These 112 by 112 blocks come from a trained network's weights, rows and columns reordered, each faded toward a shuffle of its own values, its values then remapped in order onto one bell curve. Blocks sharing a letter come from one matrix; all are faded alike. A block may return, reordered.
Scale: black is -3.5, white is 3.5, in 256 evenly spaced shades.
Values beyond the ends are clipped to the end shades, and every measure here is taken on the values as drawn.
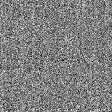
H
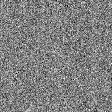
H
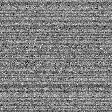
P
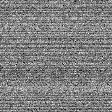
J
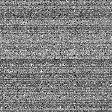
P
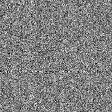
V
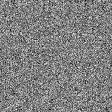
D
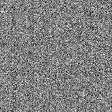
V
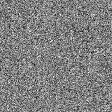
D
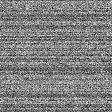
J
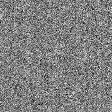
H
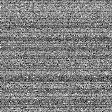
P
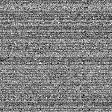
P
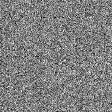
V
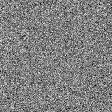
D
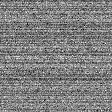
J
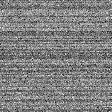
P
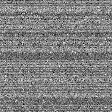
P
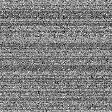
P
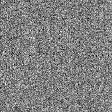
H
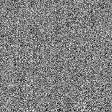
V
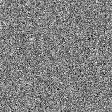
D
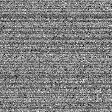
P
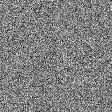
D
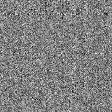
V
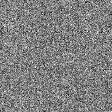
V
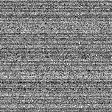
J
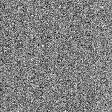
H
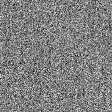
V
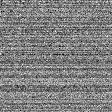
J
